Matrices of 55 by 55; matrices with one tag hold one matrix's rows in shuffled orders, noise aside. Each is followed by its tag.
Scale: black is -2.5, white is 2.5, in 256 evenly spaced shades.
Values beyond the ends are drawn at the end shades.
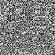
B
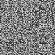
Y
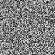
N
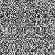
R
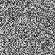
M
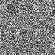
B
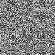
B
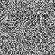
R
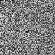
M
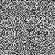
R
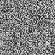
N
